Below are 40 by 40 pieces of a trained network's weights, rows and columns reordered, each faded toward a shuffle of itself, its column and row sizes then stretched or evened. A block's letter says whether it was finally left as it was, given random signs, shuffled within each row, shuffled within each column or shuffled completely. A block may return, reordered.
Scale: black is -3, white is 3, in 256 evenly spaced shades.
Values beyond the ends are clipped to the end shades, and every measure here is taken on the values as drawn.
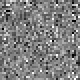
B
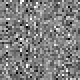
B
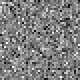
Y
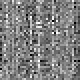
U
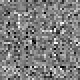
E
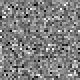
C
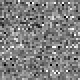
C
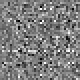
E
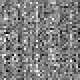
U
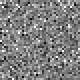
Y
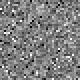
Y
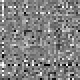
E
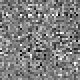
E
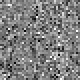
B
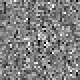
B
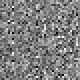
B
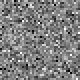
Y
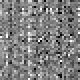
U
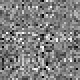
U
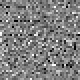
C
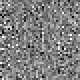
B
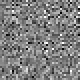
U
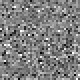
C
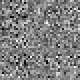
E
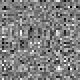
U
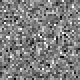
Y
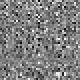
U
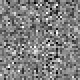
B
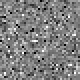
Y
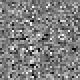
E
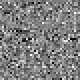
C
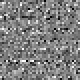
C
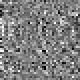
U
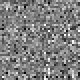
E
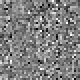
B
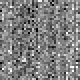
B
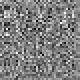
U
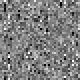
B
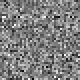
C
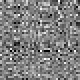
U
